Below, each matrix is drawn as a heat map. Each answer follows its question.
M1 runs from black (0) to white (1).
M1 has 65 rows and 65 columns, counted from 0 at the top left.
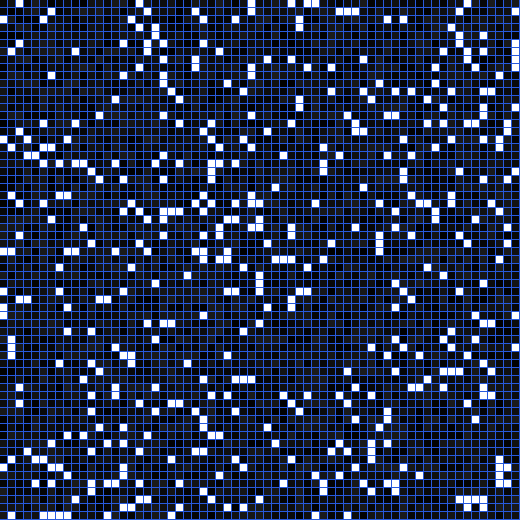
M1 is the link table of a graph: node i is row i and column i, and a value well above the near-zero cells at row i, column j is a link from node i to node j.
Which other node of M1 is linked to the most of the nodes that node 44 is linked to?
node 63
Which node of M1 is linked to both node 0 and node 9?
node 31
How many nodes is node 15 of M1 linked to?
11
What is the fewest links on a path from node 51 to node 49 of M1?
2
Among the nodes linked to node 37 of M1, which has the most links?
node 36
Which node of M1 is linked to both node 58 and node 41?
node 30
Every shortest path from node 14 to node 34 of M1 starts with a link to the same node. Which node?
node 48
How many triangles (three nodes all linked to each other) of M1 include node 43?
2
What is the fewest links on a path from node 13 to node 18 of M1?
3
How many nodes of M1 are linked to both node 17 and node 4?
1
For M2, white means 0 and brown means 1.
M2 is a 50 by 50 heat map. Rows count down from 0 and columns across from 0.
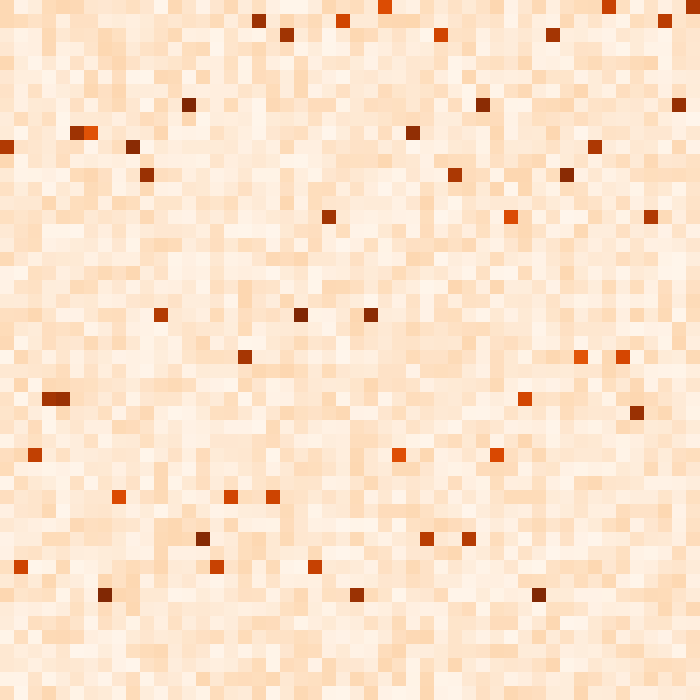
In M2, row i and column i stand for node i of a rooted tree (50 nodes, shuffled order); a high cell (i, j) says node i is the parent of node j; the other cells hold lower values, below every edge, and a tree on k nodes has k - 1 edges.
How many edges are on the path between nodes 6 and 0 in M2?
3
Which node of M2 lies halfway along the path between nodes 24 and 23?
40
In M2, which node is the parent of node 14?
38
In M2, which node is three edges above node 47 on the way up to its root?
12
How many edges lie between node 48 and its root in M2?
4
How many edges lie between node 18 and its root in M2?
3
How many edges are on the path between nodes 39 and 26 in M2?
6
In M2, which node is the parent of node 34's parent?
42
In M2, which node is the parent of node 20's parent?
32
